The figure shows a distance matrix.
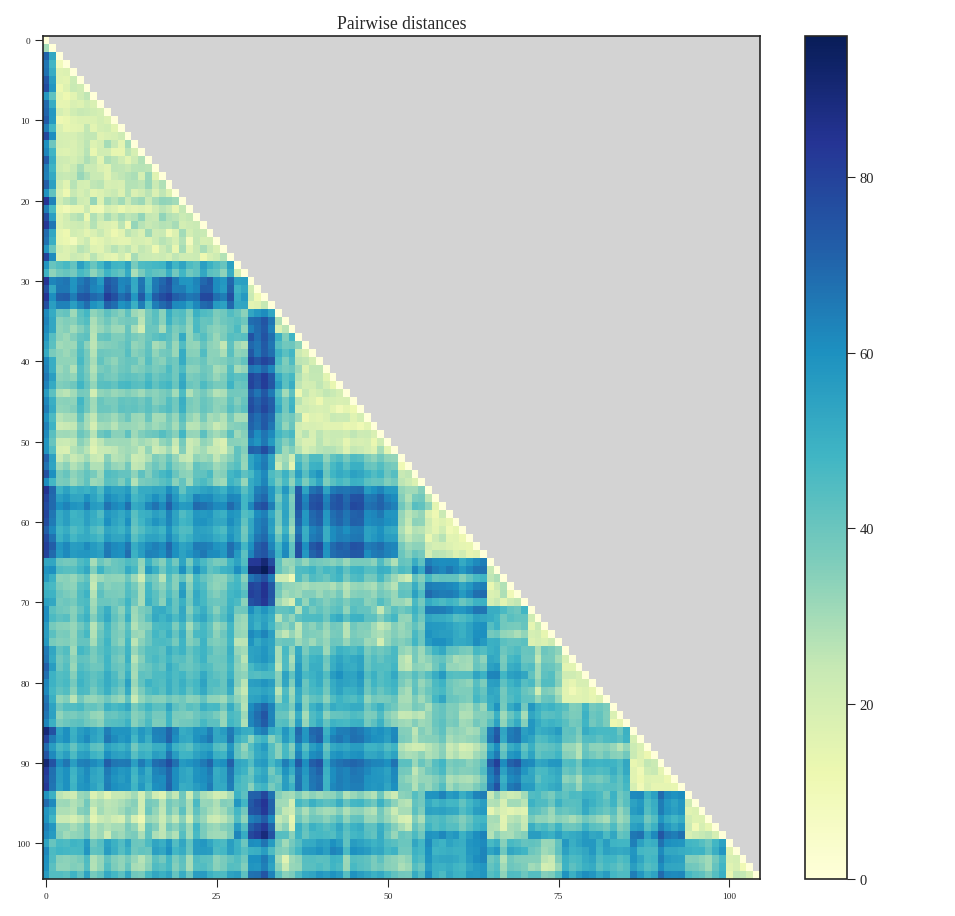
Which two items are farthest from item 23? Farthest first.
0, 32
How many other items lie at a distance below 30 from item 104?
4
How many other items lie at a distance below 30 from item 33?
3
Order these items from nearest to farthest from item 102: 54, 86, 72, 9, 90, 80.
72, 9, 54, 80, 86, 90
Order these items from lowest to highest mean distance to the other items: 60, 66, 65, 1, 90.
65, 60, 66, 1, 90
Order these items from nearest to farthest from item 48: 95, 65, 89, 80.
65, 95, 80, 89
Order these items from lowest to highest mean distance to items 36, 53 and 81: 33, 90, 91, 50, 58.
58, 50, 91, 90, 33
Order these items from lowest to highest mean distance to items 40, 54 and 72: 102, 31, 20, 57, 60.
102, 20, 60, 57, 31
